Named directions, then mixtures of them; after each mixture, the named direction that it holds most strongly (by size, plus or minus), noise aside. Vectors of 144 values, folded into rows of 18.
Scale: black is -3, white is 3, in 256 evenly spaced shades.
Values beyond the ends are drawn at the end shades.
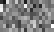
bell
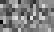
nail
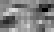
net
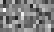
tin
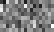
bell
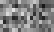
nail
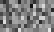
nail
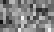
nail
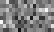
nail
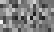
nail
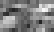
net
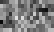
nail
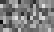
nail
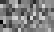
nail
